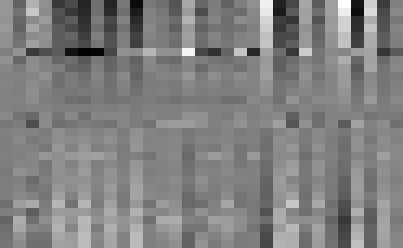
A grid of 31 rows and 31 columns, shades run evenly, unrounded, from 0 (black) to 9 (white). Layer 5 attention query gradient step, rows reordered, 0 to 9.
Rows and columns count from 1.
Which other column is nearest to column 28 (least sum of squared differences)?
11
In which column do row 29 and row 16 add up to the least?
27
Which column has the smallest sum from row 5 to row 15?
7
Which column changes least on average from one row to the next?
26
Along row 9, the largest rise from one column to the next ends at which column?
29
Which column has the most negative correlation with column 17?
12
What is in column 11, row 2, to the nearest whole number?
1
